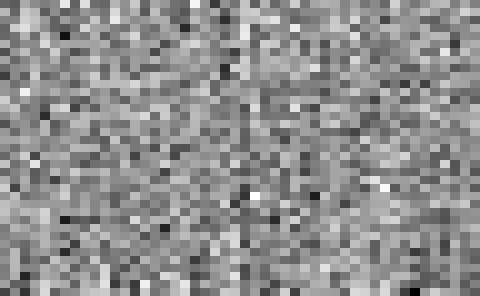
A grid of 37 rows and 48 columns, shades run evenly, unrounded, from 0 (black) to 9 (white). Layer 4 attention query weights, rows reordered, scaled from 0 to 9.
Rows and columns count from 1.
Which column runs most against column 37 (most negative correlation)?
20
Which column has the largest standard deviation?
25
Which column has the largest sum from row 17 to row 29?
39
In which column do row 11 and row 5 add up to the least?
7
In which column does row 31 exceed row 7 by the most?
24
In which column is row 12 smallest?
33
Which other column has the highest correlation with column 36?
10
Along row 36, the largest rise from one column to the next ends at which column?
15
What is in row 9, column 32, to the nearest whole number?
8
